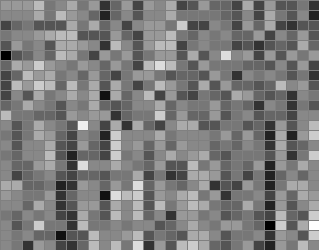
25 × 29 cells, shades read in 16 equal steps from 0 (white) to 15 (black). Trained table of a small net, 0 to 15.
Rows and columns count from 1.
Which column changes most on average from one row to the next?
15
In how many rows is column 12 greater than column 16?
10
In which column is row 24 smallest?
29
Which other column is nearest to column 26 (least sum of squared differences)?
5
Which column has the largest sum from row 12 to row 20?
25
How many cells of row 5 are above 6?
20
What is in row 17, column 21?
9
